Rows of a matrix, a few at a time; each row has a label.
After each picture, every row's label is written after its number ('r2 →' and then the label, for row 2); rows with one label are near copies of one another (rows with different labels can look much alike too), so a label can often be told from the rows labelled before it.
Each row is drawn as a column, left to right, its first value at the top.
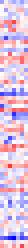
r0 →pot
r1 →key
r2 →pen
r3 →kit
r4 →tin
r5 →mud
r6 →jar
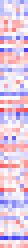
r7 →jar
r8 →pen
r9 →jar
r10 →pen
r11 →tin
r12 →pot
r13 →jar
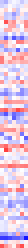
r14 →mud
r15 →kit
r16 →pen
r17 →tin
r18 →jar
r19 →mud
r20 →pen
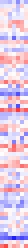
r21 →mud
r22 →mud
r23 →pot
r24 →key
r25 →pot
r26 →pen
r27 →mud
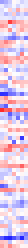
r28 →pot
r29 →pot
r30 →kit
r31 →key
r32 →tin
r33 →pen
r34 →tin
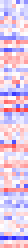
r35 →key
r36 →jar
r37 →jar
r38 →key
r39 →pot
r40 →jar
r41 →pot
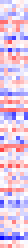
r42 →pen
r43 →kit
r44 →jar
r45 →tin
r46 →pen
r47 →key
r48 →tin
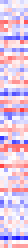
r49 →pen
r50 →kit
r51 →tin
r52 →key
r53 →key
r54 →jar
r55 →key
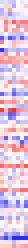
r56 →jar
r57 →pen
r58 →tin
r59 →kit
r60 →pen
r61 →key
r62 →pen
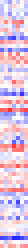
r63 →jar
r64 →kit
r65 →jar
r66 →key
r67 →pen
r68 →key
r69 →jar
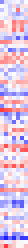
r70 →pot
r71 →mud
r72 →jar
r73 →pen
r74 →tin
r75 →pen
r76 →key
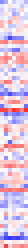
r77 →pot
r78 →mud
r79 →key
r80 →jar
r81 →jar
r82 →mud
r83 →pot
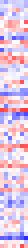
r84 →jar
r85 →pot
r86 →pen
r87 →tin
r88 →tin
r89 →mud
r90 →kit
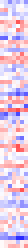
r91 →tin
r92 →tin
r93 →pot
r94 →jar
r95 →kit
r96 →pen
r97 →pot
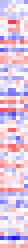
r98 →jar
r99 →jar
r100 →kit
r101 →kit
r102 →pen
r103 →jar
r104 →pot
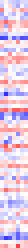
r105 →tin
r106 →key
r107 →pen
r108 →tin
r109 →mud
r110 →tin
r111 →tin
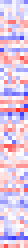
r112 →jar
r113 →mud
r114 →kit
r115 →key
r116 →jar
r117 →tin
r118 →pot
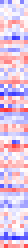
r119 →pot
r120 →mud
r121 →pot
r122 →key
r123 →key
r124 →pot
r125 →mud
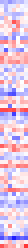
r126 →mud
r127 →jar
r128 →pot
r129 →kit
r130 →pen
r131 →jar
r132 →mud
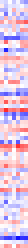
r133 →key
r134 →jar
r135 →key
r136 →tin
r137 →key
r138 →kit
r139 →kit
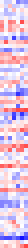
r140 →pen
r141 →jar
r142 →pen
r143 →tin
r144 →pot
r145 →kit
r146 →mud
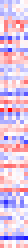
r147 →jar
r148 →pen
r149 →jar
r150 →pen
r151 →kit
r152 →pen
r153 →key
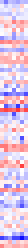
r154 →jar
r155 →pot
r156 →pot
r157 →kit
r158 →pot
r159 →pen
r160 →pot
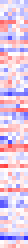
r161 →pen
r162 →pen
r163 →key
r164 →kit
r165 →pot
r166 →jar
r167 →kit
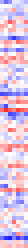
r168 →pot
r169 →pot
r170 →kit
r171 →tin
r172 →jar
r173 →jar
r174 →kit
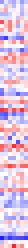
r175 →kit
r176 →tin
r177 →pen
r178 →mud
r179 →key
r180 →jar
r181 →pen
